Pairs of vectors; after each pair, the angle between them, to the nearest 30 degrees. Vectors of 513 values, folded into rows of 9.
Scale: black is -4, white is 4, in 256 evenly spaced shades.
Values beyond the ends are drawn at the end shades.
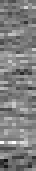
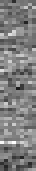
30 degrees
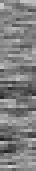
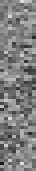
60 degrees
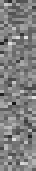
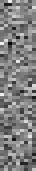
150 degrees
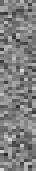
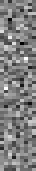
60 degrees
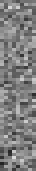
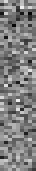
90 degrees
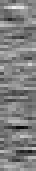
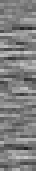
90 degrees
